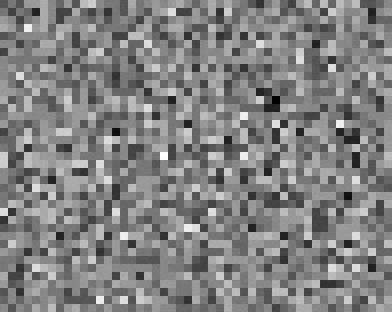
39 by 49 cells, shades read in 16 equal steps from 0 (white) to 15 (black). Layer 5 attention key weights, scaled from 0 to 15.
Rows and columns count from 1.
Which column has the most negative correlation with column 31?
45
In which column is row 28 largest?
1
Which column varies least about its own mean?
30
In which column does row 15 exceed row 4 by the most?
4
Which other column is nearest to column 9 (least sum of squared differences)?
23
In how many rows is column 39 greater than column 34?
11
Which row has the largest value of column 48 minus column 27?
27
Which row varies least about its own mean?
39
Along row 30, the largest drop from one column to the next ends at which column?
22
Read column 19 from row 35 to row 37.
5 7 8
